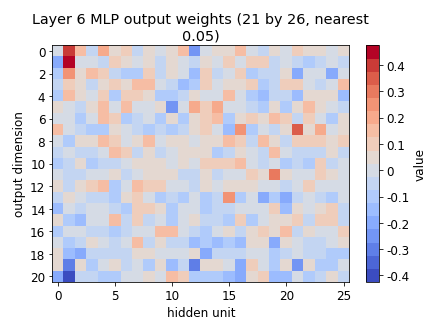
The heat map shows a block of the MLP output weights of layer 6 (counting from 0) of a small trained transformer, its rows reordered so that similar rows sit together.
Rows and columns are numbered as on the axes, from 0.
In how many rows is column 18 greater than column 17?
6
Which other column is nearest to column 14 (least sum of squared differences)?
22
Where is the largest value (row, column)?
1, 1
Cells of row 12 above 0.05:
6
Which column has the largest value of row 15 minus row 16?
5
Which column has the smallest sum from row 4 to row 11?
10
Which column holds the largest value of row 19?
17
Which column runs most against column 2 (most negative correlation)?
12
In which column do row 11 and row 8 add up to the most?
19
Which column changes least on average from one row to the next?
13
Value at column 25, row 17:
0.05
